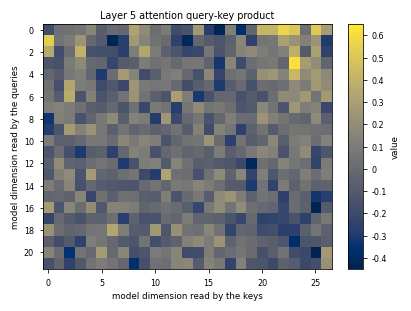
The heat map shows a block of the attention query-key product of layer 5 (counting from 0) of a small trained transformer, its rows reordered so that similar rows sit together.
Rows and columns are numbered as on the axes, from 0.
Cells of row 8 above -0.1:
22
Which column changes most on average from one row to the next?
0
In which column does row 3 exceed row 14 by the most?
23
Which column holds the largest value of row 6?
2
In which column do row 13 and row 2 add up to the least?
14
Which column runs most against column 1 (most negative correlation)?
19
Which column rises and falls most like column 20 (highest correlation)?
21
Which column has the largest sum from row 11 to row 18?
16
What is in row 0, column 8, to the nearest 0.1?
0.3
